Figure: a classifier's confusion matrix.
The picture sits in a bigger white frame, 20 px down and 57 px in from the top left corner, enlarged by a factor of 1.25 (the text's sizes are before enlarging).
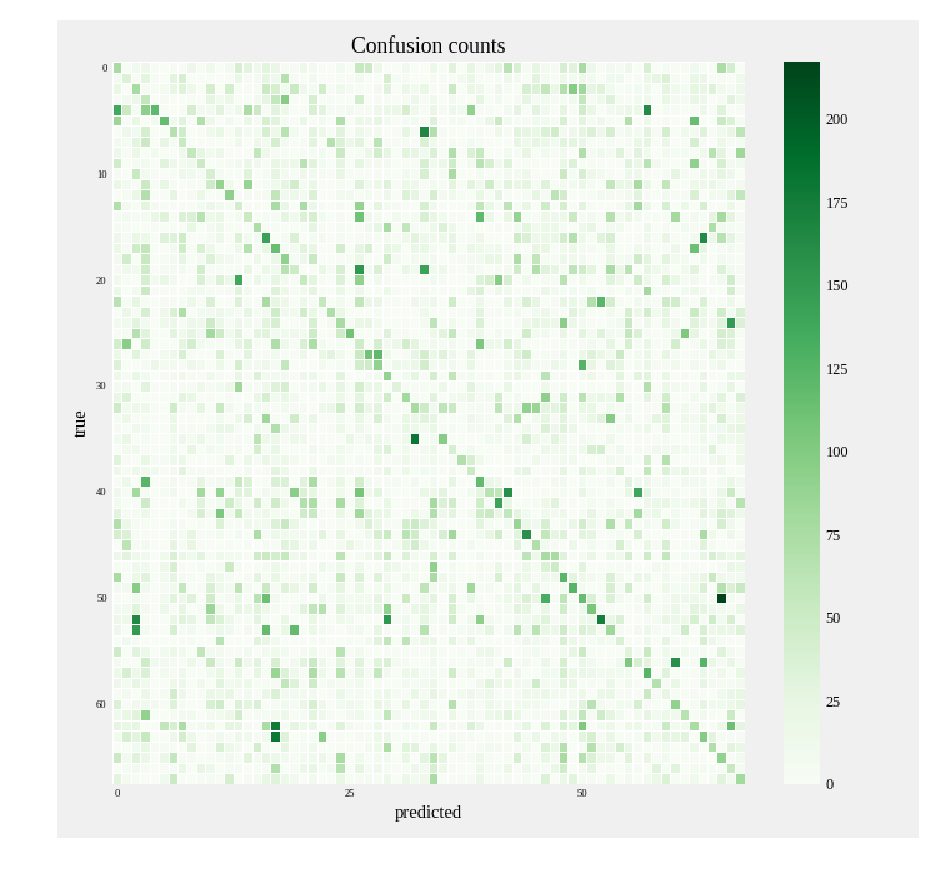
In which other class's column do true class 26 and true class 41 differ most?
1
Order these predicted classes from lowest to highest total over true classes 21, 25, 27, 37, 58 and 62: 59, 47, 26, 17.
47, 26, 59, 17
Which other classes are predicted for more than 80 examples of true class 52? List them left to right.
2, 29, 39
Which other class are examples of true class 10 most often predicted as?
36
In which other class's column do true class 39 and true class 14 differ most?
3
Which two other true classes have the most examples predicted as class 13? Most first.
20, 30
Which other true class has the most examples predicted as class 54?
31
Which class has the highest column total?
17
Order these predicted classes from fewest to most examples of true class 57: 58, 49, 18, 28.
58, 49, 18, 28
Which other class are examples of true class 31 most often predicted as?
46
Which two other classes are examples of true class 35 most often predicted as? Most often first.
32, 15
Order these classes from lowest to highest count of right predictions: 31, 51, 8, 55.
55, 8, 31, 51
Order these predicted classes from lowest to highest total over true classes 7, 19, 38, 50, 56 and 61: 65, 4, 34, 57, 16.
4, 34, 16, 57, 65
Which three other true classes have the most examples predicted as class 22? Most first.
63, 51, 2
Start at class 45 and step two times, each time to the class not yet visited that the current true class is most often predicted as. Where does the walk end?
18
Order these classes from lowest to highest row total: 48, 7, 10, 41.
10, 7, 48, 41
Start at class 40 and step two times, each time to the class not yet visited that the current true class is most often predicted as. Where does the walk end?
11
